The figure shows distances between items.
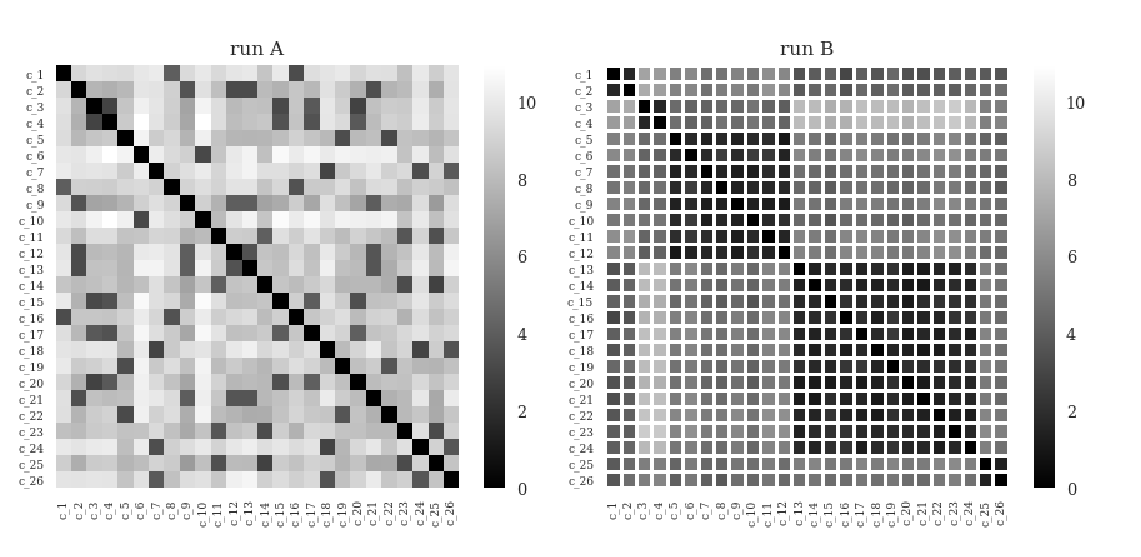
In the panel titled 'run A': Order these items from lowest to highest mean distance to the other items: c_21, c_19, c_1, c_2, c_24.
c_2, c_21, c_19, c_24, c_1
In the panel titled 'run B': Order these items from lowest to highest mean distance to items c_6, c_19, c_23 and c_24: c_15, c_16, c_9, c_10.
c_15, c_16, c_10, c_9
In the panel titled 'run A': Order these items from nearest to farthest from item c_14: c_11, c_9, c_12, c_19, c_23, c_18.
c_23, c_11, c_9, c_19, c_12, c_18
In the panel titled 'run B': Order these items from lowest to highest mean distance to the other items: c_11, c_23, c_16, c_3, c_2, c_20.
c_20, c_16, c_23, c_11, c_2, c_3
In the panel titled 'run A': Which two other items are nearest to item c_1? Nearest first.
c_16, c_8
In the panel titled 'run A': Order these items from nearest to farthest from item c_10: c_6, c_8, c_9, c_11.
c_6, c_11, c_9, c_8
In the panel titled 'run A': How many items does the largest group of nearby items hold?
5
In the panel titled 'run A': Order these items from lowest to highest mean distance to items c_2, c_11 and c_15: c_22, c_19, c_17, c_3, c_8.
c_3, c_17, c_22, c_19, c_8
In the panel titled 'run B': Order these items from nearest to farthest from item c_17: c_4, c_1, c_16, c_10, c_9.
c_16, c_1, c_10, c_9, c_4
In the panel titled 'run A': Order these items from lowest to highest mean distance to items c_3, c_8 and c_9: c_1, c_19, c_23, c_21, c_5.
c_21, c_1, c_23, c_5, c_19
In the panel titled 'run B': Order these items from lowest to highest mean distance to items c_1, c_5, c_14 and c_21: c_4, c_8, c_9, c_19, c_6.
c_19, c_8, c_9, c_6, c_4
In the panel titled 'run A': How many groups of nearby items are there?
7
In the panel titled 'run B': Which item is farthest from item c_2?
c_3
